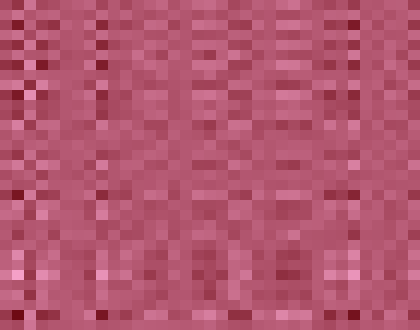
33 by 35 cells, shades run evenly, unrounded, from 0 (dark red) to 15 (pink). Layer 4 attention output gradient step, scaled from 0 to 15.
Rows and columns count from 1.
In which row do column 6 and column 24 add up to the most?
32
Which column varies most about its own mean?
2
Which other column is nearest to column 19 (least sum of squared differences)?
33
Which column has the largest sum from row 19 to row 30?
4
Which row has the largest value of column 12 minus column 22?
6
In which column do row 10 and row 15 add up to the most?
3
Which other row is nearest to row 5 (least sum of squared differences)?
12
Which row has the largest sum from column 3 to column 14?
28
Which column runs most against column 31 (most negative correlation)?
29
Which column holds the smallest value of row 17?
25
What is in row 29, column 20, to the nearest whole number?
10
